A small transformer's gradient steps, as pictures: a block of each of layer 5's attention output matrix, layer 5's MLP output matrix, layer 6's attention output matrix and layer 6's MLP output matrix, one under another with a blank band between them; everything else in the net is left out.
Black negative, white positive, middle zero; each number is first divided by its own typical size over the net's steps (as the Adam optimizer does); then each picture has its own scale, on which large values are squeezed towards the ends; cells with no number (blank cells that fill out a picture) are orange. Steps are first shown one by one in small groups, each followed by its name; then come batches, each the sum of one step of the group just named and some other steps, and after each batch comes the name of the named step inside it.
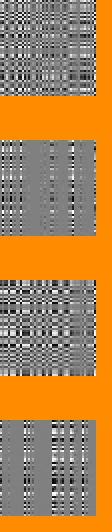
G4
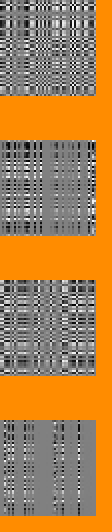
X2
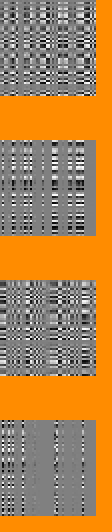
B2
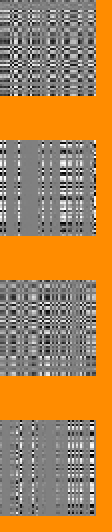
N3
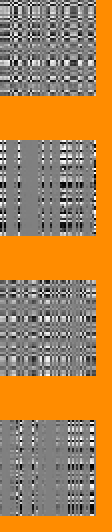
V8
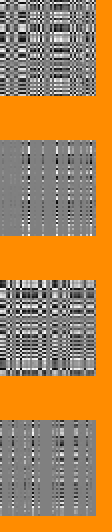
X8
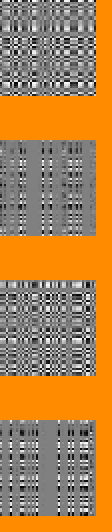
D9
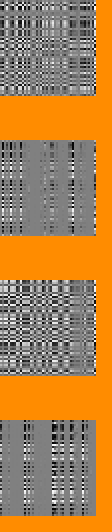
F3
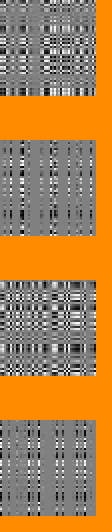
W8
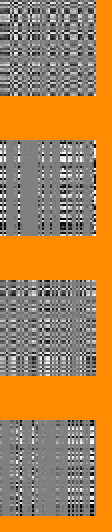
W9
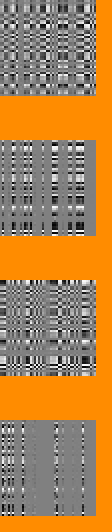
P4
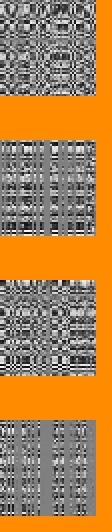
P4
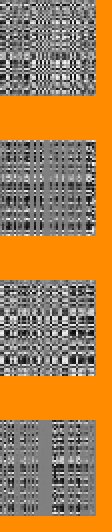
X2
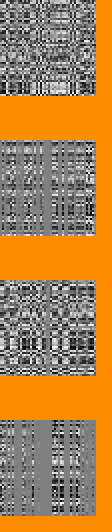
B2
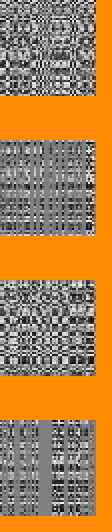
D9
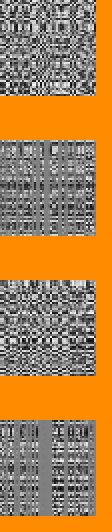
D9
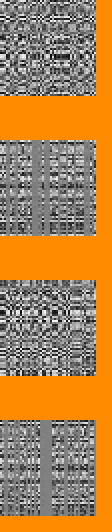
W9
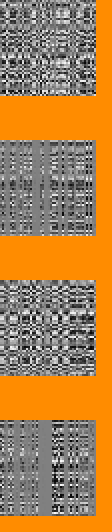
B2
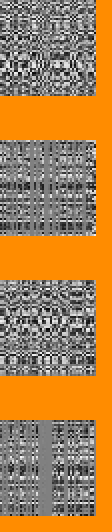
W9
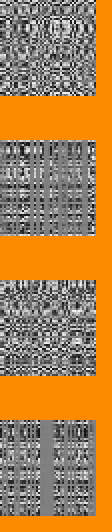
D9
